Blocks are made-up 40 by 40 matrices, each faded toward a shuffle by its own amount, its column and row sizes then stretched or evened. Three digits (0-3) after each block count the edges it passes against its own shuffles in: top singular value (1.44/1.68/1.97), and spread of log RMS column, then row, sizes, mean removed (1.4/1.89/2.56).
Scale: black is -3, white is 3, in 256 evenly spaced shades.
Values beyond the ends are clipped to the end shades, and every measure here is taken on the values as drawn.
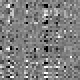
3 3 2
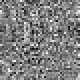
2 1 0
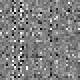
2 3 1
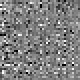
1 3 2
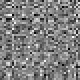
3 1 2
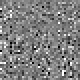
1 2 2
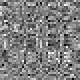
3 2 1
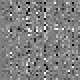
1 3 1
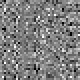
2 2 0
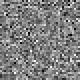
0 0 0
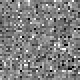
1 1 1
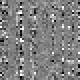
1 3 1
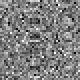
2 0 0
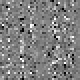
0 3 1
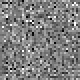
0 2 0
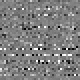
2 0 3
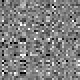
3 2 2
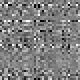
3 2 3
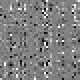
2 3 1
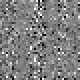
1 3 0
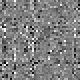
2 2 1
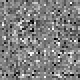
0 2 2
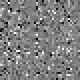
0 2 1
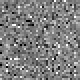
1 1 1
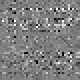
1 2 3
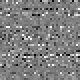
1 0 3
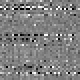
3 0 3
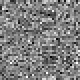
2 0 0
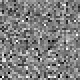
2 1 1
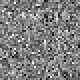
0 0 0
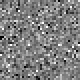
0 0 0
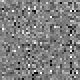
2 2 1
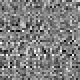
2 0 2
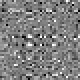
3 0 2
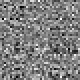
2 0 2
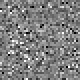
0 1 1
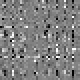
3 3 2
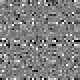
3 0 2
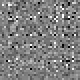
2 2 2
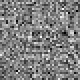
2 0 0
